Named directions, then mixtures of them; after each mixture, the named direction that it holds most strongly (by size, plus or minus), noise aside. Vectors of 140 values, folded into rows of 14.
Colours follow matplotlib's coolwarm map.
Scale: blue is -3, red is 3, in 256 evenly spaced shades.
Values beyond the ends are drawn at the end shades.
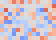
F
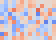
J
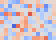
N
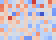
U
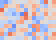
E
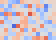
N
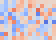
J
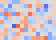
N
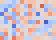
J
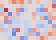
F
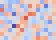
N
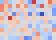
U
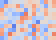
E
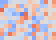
E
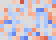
F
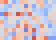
N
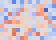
F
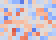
F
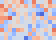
U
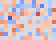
J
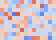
N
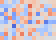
J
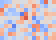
E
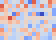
U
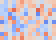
J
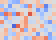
N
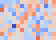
E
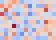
N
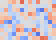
F
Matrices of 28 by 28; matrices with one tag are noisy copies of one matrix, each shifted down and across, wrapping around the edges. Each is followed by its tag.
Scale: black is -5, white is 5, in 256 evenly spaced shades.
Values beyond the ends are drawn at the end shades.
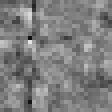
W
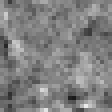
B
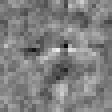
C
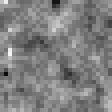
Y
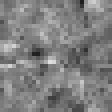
B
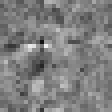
C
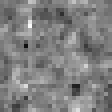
Y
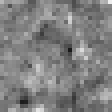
B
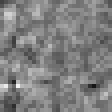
C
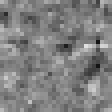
C
